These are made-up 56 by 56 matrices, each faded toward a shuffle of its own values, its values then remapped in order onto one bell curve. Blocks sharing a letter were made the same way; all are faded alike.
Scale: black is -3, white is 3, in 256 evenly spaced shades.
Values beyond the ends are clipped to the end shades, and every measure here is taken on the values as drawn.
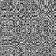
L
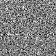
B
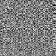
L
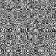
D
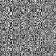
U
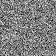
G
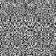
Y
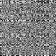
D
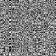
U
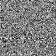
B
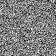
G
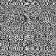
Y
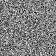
G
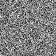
G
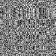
L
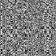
U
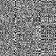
U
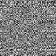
Y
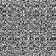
L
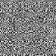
D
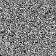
B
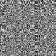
L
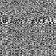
D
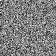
G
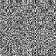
U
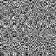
L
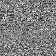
B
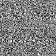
B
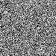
G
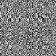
U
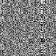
U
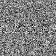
B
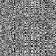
U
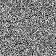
G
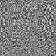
L
